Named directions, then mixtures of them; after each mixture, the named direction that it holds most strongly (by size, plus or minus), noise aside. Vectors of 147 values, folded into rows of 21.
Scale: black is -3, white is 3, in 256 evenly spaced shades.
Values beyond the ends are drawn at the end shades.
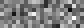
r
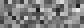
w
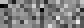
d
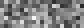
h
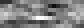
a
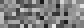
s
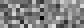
s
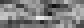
a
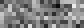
s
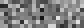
d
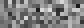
w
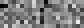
d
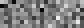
d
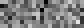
d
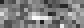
a
